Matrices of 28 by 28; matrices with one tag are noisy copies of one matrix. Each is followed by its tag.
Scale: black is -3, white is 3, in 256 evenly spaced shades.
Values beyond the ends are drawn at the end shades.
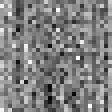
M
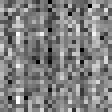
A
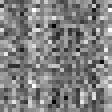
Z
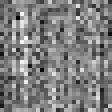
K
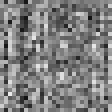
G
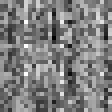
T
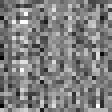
K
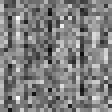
A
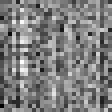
K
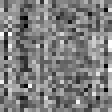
G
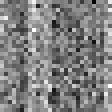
Z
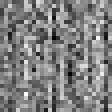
T
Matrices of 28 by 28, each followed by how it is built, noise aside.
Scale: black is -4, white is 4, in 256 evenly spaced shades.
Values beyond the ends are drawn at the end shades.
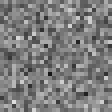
noise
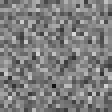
repeating columns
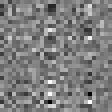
low rank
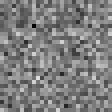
repeating columns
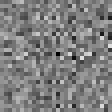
low rank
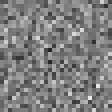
noise
